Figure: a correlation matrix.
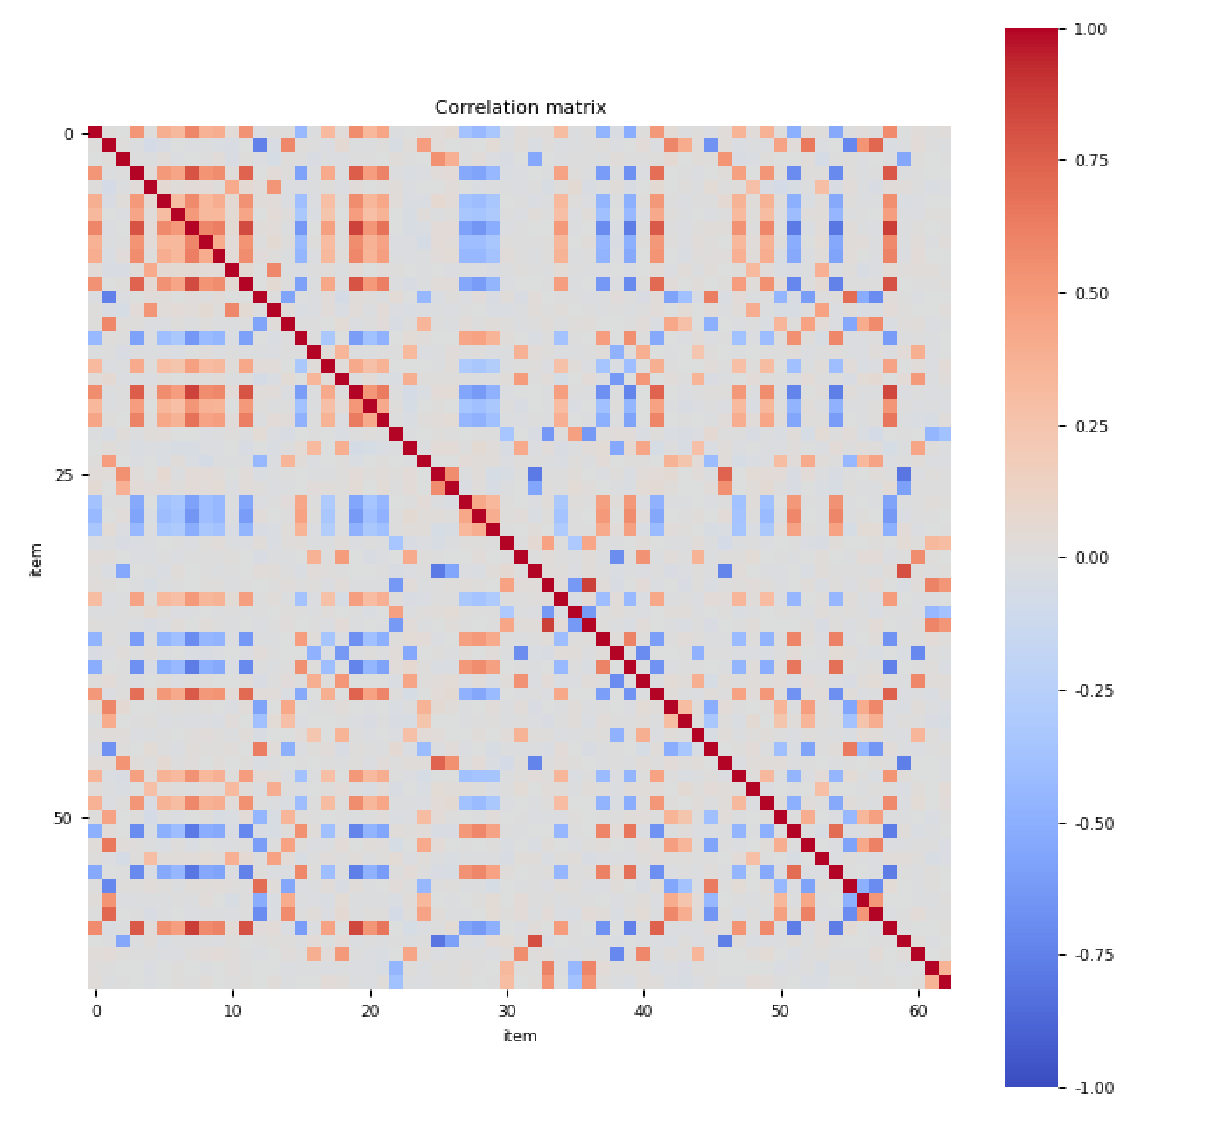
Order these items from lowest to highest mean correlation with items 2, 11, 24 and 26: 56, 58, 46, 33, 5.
33, 56, 5, 58, 46
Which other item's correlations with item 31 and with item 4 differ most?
38
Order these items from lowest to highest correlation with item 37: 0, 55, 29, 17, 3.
3, 0, 17, 55, 29
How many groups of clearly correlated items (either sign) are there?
6
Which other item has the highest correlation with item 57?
1
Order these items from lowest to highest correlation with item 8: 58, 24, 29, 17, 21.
29, 24, 17, 21, 58
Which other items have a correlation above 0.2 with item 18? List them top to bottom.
16, 23, 31, 40, 44, 60
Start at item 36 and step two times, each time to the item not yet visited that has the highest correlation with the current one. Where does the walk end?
61
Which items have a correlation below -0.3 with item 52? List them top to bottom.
12, 45, 55
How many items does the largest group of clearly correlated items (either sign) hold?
25
